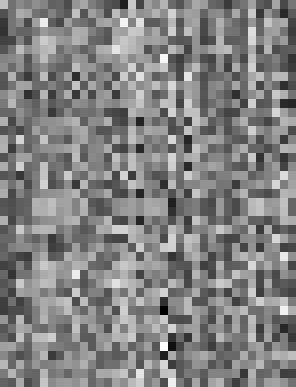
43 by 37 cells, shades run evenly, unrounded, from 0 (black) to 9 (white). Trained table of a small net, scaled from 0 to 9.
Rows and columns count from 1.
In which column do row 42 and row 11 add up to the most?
18
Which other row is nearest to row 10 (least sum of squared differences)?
37
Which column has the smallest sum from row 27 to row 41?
2
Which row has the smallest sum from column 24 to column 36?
7
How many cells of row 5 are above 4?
22
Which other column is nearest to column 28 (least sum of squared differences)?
34
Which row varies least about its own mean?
41
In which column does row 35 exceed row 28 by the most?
36
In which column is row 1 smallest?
16
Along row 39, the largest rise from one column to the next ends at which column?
21
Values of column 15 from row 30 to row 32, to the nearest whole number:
6 5 8
